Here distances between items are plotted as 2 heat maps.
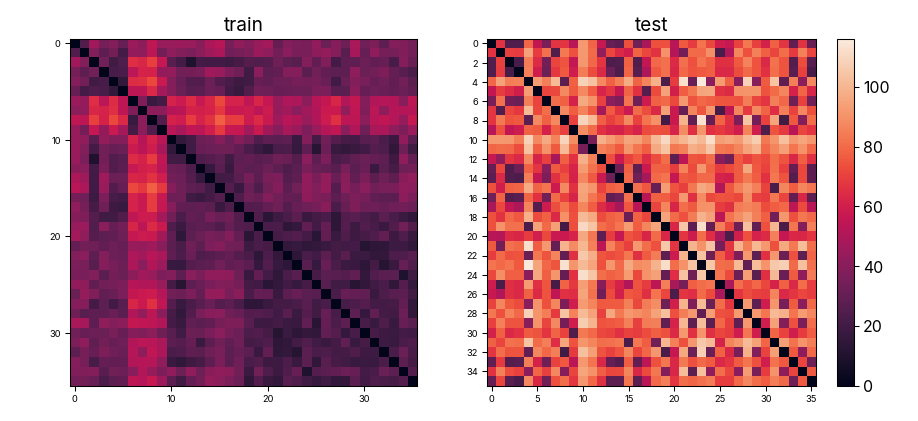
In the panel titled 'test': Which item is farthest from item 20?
10
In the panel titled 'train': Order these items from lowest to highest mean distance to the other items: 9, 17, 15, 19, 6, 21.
21, 19, 17, 15, 9, 6
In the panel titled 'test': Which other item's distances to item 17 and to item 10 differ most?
5
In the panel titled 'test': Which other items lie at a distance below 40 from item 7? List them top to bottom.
1, 21, 25
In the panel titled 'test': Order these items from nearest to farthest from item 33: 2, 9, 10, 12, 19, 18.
2, 9, 12, 18, 19, 10
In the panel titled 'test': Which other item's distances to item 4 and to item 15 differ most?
31
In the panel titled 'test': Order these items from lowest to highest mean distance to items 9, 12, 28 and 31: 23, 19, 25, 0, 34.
25, 0, 23, 34, 19
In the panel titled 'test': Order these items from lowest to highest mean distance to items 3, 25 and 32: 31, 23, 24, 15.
24, 15, 31, 23
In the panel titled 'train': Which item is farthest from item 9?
15
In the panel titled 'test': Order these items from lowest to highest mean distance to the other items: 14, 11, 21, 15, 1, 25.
14, 25, 1, 15, 21, 11
